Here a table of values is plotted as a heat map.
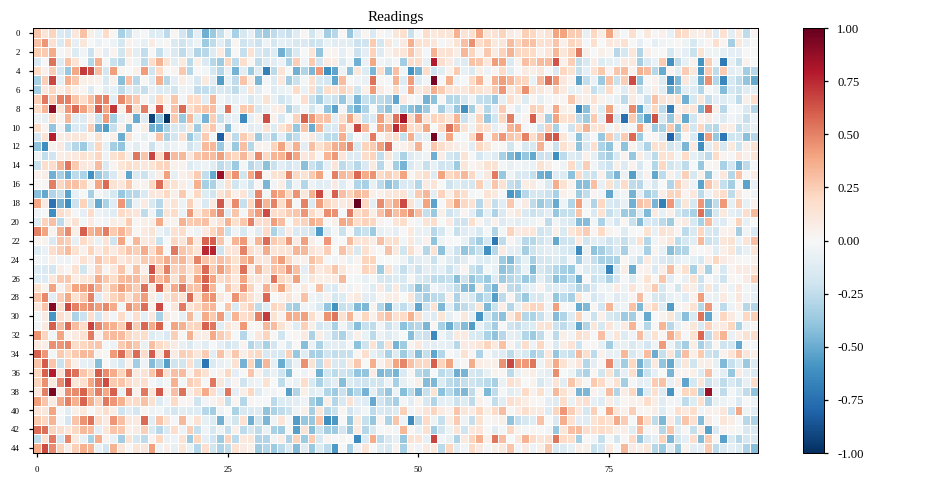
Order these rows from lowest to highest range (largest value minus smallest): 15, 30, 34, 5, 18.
34, 30, 15, 5, 18
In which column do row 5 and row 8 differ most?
52
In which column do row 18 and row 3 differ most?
42
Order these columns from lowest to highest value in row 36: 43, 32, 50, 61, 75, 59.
43, 50, 32, 59, 61, 75
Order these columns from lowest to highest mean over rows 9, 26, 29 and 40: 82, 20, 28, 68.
82, 28, 20, 68
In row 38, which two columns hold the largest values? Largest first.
2, 88
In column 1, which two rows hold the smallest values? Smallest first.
12, 17
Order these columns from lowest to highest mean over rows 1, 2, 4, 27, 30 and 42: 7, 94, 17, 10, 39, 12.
39, 94, 17, 12, 10, 7
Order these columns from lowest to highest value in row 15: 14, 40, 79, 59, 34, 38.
14, 79, 38, 59, 34, 40
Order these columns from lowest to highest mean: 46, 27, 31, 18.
46, 31, 27, 18
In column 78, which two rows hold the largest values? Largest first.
5, 11
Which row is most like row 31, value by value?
27
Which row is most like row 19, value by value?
30
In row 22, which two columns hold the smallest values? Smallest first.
60, 68
